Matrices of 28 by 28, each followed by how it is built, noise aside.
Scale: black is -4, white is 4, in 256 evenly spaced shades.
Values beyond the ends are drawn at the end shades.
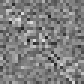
banded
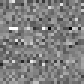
uneven rows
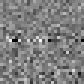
uneven rows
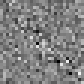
banded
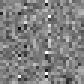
uneven columns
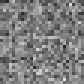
blocks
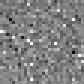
sparse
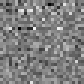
uneven rows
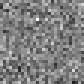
noise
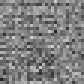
blocks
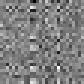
low rank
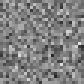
blocks
